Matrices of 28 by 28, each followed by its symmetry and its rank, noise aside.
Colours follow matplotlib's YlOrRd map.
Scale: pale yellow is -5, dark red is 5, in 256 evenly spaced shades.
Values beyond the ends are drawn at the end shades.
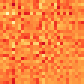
no symmetry, rank four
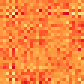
symmetric, rank four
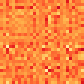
no symmetry, rank four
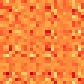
no symmetry, rank three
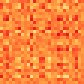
antisymmetric, rank two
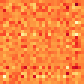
no symmetry, rank three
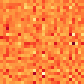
antisymmetric, rank four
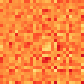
symmetric, rank two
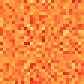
antisymmetric, rank four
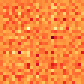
no symmetry, rank four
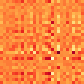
antisymmetric, rank two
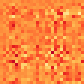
no symmetry, rank four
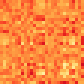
symmetric, rank two
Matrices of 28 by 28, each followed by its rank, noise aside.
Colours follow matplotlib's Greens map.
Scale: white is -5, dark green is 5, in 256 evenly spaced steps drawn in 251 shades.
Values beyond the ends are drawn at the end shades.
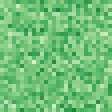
seven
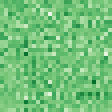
seven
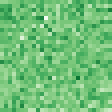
seven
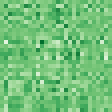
five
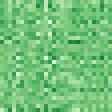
four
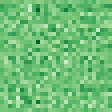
seven
